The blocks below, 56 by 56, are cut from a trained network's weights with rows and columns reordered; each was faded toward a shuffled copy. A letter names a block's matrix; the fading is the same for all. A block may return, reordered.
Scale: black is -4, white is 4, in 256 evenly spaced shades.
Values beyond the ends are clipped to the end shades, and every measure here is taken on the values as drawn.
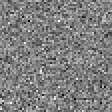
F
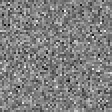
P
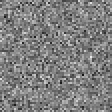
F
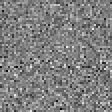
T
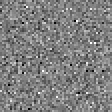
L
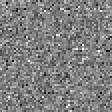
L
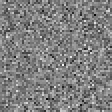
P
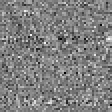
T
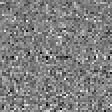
T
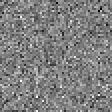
P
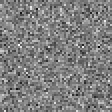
P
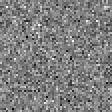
L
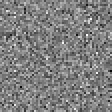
F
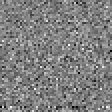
T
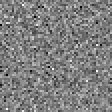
L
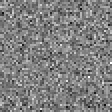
F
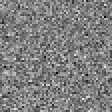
F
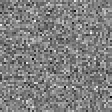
F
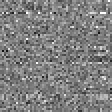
T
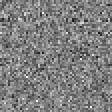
F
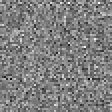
F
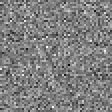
F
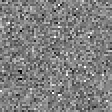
L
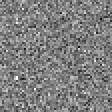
F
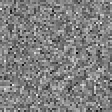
F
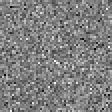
P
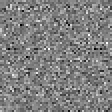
T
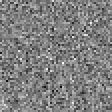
F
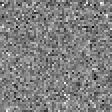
P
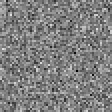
F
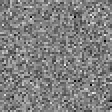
F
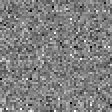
L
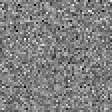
P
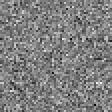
F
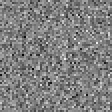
P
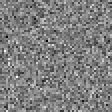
F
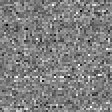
T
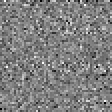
T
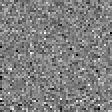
L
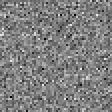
P
